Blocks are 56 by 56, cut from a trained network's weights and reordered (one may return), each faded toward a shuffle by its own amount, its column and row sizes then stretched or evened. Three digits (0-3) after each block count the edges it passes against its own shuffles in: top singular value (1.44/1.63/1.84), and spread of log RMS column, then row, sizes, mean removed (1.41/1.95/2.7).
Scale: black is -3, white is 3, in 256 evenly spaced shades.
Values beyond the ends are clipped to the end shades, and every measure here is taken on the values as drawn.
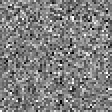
1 1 1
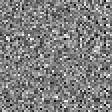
2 1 1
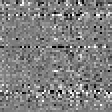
2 2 3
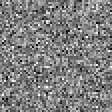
1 1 0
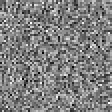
2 0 0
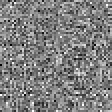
2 1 1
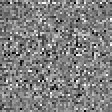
0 1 2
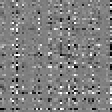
2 3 3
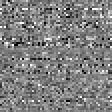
1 1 3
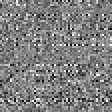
3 1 3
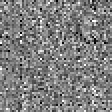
1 2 1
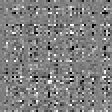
0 3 3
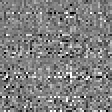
1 2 3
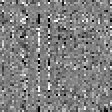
1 3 2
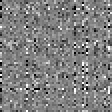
0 3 2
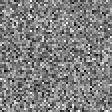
0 0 0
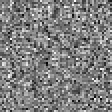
2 1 0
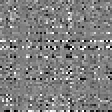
1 2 3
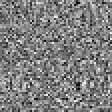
2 0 1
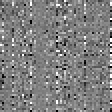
2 3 2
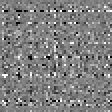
2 2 3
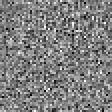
1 1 1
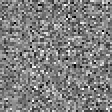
0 1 1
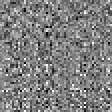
3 2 2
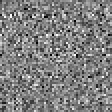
2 0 2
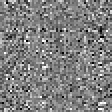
1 2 2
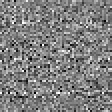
1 0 2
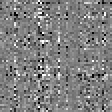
0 3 2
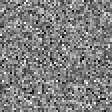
1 0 1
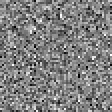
0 1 0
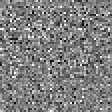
1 2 2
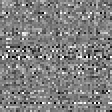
0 0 3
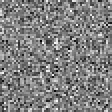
3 1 0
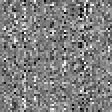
2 3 0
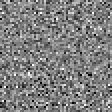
0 0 2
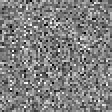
0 1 1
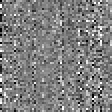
1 3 1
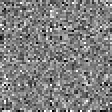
1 1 2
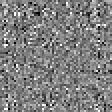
1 2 2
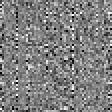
3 3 1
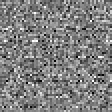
1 0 2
